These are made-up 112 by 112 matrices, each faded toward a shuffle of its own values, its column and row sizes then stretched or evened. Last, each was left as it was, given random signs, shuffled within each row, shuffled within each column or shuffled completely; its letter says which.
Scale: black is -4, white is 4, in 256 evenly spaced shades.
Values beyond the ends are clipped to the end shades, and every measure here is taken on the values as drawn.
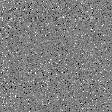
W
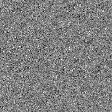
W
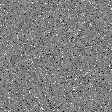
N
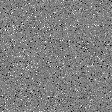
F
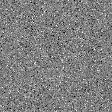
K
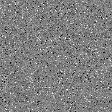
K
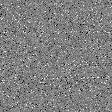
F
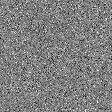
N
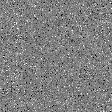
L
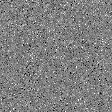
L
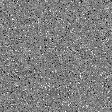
K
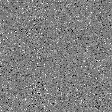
K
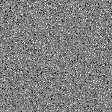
N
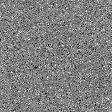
L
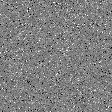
F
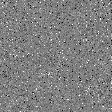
L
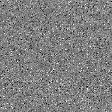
W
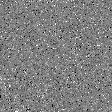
F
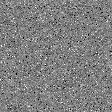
F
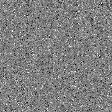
W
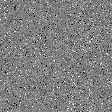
L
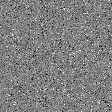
L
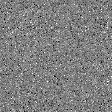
K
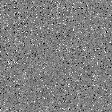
K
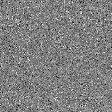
W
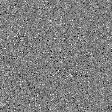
K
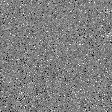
F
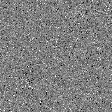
L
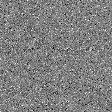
F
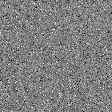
N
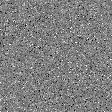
N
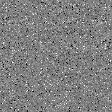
K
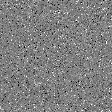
L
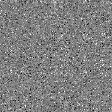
W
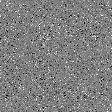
W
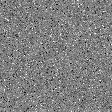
N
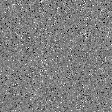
W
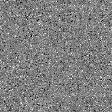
W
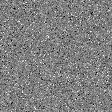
N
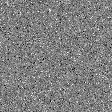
N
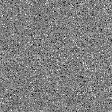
W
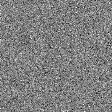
L
